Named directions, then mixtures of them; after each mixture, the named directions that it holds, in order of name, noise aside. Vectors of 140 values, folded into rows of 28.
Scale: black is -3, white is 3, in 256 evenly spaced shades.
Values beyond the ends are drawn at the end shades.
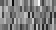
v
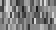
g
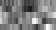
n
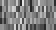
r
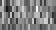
g.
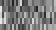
n, r, v.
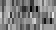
g, n, v.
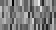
v.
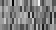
v.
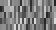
g, r.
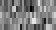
n, r, v.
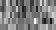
g, n.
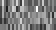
g, r, v.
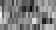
g, n, v.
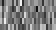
g, r, v.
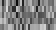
g, r.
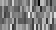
v.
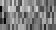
n, r, v.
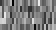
n, v.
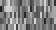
g, r.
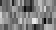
n, r, v.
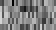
g, n, v.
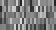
r.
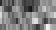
n.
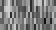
g, r, v.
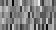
v.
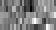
n, r.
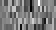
n, r, v.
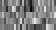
n, r.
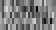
g, n, v.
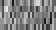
g, v.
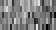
n, v.
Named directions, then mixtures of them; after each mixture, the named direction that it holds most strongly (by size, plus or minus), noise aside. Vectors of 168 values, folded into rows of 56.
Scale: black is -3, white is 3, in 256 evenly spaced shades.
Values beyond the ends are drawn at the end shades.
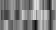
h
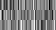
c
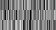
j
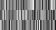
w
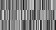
w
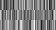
c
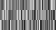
w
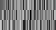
j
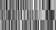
w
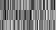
j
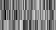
j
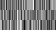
w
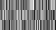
w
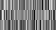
c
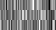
w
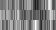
h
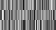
w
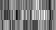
h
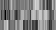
h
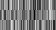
c
